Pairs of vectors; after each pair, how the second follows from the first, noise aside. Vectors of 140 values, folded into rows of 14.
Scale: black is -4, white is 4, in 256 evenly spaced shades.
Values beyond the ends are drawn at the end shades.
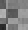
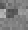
partly zeroed.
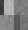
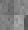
reversed, shrunk.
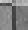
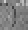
partly zeroed.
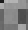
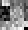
reversed, scaled up.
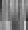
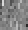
reversed, partly zeroed.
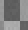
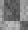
copied.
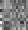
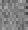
reversed, negated, shrunk.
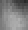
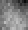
copied.
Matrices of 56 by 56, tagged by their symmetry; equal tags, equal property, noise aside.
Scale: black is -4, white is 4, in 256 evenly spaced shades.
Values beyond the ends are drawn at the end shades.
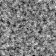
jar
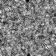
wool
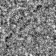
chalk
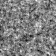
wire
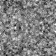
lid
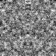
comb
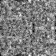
lid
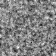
chalk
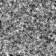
jar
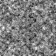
lid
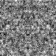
comb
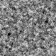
wool
